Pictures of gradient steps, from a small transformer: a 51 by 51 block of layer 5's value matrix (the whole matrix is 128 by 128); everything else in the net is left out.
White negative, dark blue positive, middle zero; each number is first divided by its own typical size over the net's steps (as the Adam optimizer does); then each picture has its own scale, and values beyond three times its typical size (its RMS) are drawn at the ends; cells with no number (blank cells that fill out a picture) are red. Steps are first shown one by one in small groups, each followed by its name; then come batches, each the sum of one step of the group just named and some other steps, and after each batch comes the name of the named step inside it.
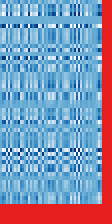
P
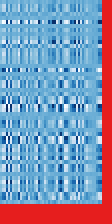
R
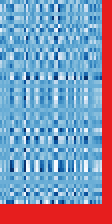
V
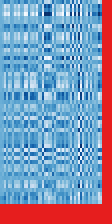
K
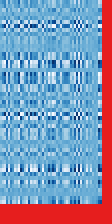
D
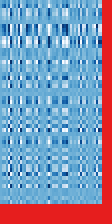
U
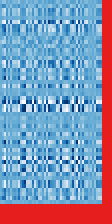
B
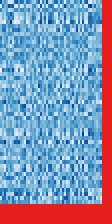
B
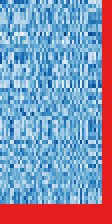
U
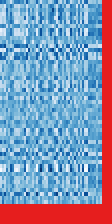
V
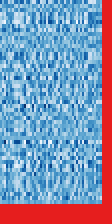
B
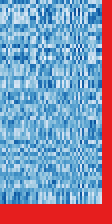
K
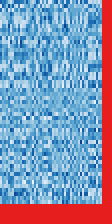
U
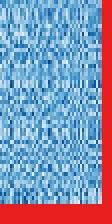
U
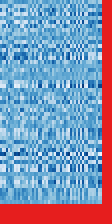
D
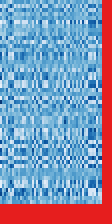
R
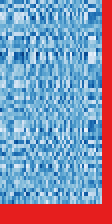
V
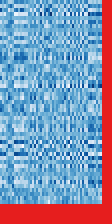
K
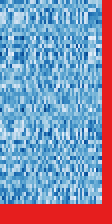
B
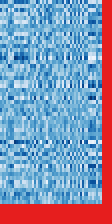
K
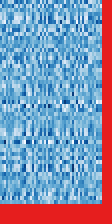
B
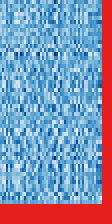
R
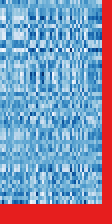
D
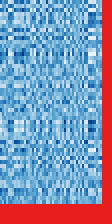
B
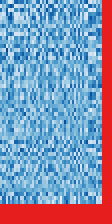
P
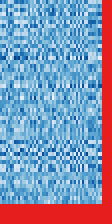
P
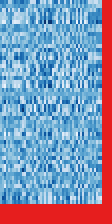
B
